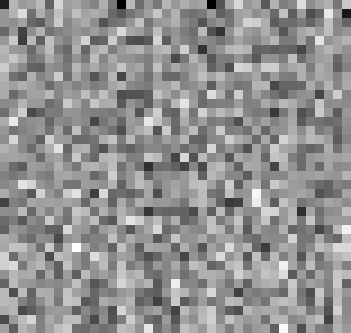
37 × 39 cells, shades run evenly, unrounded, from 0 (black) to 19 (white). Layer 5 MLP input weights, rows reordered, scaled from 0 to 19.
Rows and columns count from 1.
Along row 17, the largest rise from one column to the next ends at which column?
24
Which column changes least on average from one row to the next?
37
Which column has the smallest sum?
34
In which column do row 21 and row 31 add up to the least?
9
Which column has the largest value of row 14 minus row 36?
17
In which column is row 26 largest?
39
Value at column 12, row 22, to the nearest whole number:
16
